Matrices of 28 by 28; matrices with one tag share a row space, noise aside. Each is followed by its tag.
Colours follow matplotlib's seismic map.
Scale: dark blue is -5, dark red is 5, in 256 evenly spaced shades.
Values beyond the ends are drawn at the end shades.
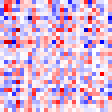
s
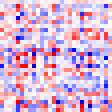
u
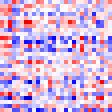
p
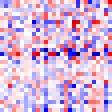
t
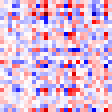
t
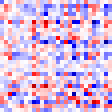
t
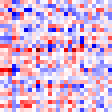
p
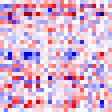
p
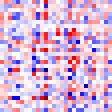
t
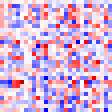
t
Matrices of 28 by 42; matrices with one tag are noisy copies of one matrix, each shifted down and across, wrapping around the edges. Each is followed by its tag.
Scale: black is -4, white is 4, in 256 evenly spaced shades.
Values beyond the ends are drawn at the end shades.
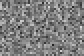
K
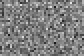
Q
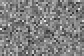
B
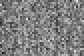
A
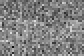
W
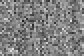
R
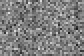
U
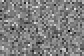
B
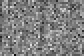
R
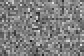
Q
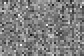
R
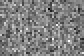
A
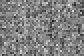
A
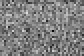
W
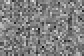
R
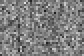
A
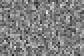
K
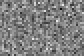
K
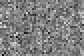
R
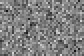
B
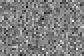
B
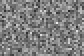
K
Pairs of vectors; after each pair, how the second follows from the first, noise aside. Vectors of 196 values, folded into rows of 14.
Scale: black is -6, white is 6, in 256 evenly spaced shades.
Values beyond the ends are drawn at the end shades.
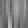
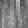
reversed.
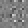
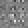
sign-scrambled.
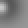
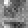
wrapped around, scaled up.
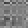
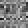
wrapped around, scaled up.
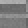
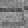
wrapped around, negated.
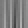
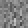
sign-scrambled.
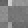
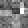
wrapped around, scaled up.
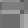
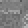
partly zeroed.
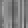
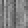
reversed.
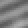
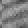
wrapped around, negated.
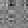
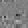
wrapped around, partly zeroed.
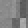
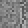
sign-scrambled.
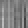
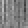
reversed, negated.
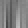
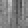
reversed.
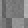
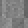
negated, shrunk.
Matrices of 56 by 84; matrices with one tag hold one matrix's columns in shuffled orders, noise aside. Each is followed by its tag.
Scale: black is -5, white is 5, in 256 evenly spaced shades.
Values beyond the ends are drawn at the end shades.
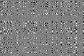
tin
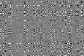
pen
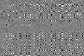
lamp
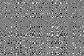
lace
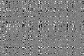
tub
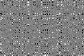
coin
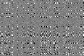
lace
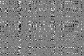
tub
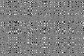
tin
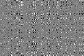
coin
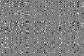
tin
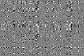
tub
